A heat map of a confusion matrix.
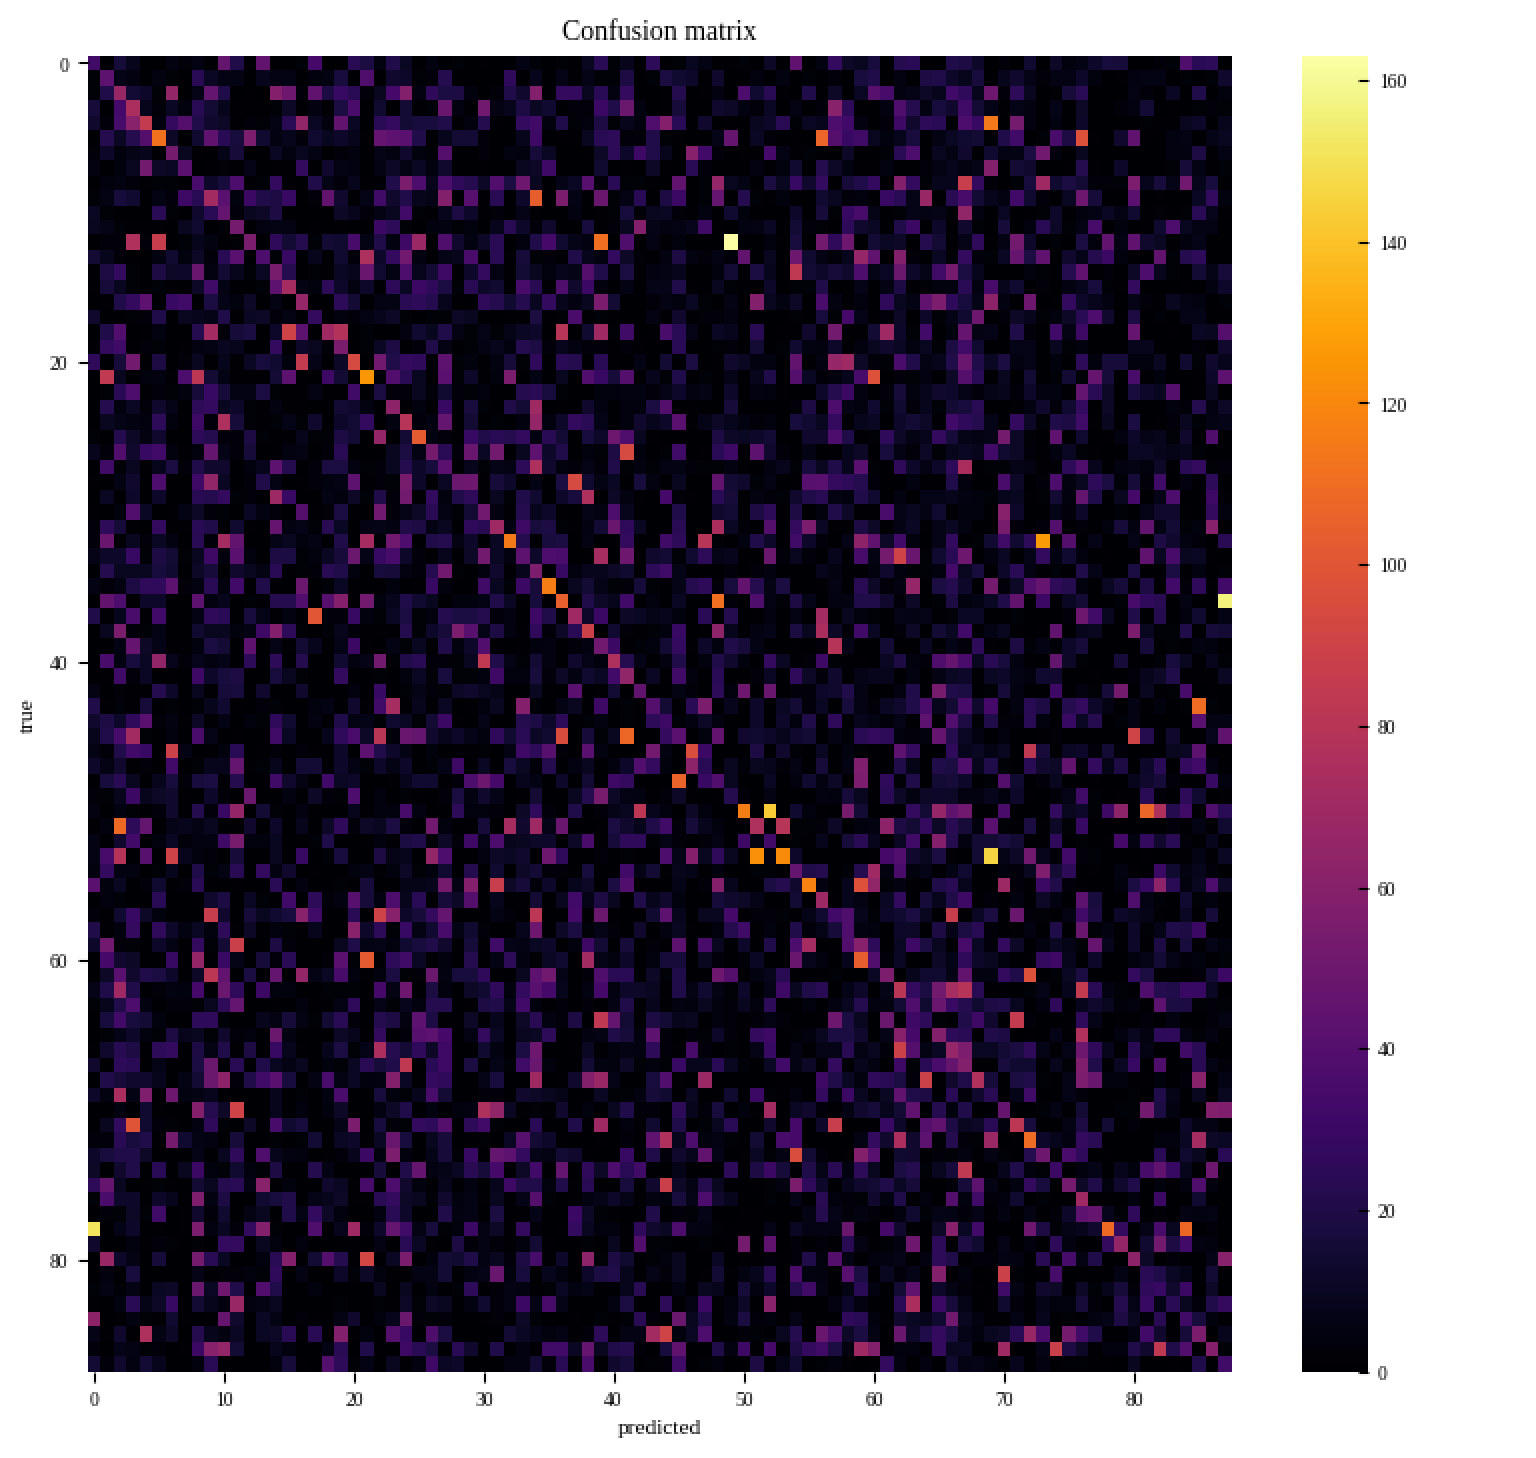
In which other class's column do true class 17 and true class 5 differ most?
56
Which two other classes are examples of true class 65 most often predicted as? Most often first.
76, 62
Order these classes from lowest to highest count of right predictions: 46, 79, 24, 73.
73, 79, 24, 46
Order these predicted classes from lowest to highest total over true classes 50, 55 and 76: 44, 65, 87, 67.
44, 87, 67, 65
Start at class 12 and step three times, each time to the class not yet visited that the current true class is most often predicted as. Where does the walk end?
57
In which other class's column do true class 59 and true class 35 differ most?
55
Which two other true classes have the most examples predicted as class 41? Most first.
45, 26
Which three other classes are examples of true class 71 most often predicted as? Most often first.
3, 57, 39
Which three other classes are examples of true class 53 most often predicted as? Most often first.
69, 51, 6
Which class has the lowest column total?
7
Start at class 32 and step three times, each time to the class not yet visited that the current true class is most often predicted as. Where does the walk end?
60
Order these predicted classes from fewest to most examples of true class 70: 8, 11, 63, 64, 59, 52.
64, 59, 63, 8, 52, 11
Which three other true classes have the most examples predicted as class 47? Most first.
32, 68, 43
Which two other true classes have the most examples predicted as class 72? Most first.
61, 46
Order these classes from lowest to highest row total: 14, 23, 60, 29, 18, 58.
23, 58, 29, 60, 14, 18
